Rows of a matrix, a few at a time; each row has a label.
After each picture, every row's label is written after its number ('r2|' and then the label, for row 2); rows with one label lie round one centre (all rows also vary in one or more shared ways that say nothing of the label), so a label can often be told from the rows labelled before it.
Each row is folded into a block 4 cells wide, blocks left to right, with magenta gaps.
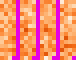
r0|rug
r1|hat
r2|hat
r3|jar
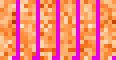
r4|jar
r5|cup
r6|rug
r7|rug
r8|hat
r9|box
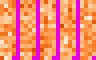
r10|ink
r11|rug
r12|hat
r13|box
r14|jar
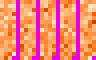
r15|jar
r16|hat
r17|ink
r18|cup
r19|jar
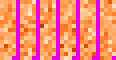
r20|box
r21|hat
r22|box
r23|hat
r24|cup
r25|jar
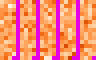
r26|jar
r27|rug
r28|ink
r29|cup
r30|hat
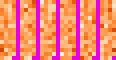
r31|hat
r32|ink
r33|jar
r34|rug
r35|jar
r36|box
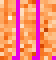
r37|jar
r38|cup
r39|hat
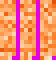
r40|rug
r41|rug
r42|ink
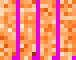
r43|cup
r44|cup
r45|ink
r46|rug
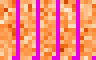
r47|ink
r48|box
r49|jar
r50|hat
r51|hat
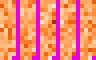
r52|rug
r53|cup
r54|jar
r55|cup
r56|rug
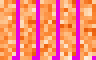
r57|jar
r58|cup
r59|box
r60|ink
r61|hat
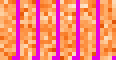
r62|cup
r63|ink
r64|rug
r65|jar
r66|ink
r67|box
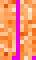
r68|cup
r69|hat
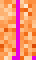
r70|hat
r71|ink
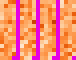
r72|cup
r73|box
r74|box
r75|jar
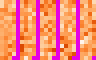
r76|jar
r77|hat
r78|rug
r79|cup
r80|box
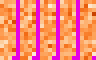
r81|box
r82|jar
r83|jar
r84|box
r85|jar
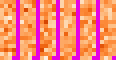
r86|rug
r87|ink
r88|hat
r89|jar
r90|box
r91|hat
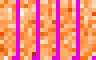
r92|hat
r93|cup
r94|box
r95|box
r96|jar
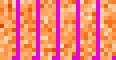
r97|box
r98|box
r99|rug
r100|cup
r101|jar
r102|cup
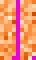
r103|jar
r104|jar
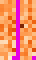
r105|box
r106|box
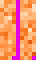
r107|jar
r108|cup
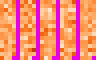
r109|ink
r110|rug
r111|hat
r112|cup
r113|rug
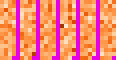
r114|ink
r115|cup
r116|box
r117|box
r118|jar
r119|rug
